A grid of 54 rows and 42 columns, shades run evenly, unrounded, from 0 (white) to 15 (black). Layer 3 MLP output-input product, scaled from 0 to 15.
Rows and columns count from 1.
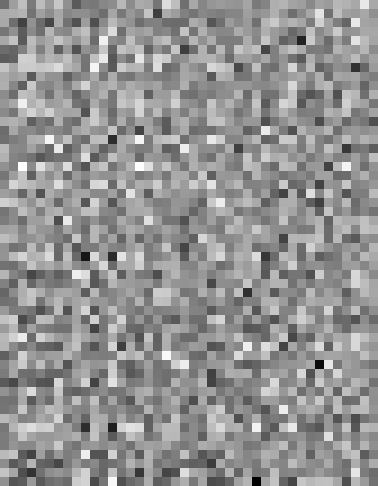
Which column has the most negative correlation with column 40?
11
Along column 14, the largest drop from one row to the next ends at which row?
40
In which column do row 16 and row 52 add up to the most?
13
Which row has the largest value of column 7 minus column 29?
29
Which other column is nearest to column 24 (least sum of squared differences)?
6
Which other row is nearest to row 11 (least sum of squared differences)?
30
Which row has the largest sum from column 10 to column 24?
52
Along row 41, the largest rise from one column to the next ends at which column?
36
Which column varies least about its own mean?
26
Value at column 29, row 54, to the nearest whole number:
15
